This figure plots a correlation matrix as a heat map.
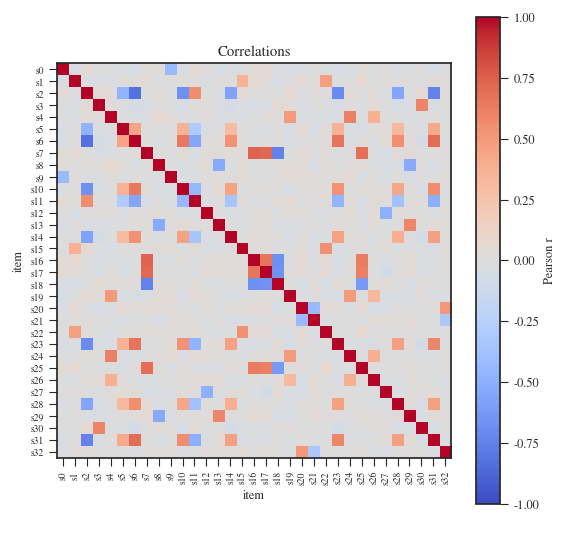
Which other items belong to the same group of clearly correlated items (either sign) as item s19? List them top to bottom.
s4, s24, s26
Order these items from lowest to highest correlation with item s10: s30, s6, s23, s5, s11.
s11, s30, s5, s23, s6
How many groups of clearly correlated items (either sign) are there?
9
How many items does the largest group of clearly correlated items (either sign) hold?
9
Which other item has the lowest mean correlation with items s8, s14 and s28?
s2
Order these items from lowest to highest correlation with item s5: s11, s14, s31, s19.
s11, s19, s14, s31
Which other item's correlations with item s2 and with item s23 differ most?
s6
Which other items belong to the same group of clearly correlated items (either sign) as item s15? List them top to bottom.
s1, s22
